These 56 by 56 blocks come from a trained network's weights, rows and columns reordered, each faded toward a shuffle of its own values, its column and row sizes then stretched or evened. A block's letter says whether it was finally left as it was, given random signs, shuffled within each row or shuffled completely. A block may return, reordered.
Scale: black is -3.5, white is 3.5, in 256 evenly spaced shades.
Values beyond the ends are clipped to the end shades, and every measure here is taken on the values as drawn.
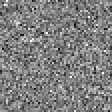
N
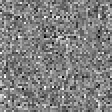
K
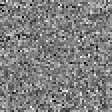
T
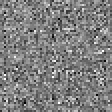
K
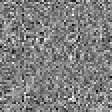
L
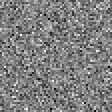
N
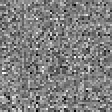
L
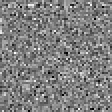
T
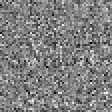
K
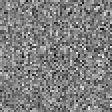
L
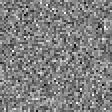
N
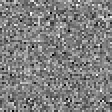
T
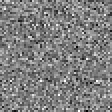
T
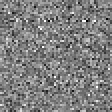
T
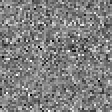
T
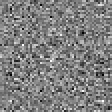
L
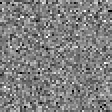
T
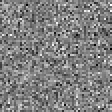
K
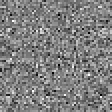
L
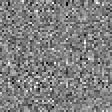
L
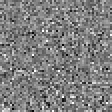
K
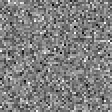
N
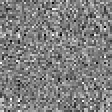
L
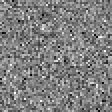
N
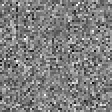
K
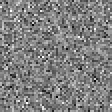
N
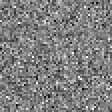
T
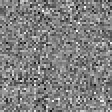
K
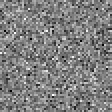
N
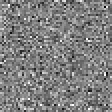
L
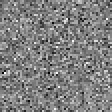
T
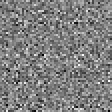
L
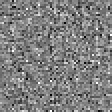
L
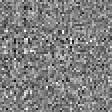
L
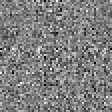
K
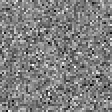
N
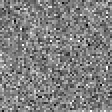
N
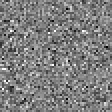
K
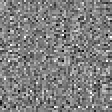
L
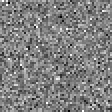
N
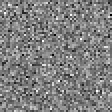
T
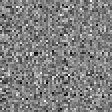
L
